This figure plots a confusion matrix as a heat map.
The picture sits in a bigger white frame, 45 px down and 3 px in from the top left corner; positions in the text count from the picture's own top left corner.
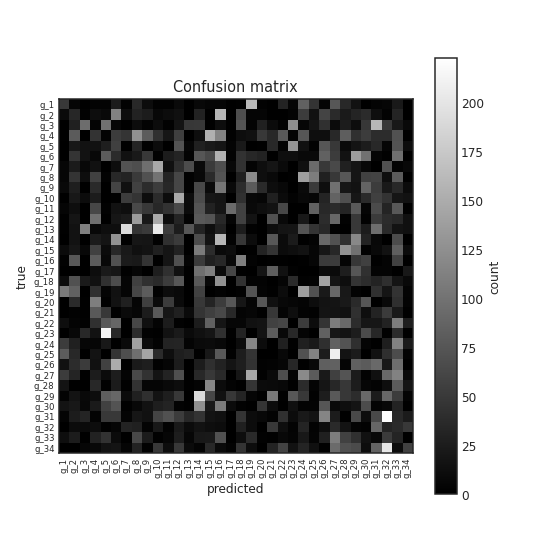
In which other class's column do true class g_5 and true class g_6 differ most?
g_16
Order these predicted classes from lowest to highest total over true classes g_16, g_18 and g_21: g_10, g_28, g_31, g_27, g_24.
g_24, g_28, g_31, g_27, g_10
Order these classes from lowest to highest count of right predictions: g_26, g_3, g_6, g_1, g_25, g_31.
g_6, g_1, g_31, g_26, g_3, g_25
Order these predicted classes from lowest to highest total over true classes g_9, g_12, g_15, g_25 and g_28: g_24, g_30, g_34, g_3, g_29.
g_3, g_34, g_30, g_24, g_29
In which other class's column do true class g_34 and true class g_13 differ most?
g_7
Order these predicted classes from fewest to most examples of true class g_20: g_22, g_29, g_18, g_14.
g_22, g_18, g_29, g_14
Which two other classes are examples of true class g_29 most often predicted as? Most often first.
g_14, g_21
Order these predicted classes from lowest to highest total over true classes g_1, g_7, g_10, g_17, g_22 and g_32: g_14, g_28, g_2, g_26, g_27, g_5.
g_2, g_5, g_26, g_14, g_28, g_27
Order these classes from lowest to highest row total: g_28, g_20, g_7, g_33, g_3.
g_28, g_33, g_20, g_3, g_7
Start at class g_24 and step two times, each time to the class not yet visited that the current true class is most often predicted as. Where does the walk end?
g_19
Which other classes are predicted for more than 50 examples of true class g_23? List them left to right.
g_5, g_21, g_26, g_30
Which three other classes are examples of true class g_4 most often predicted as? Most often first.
g_15, g_8, g_16
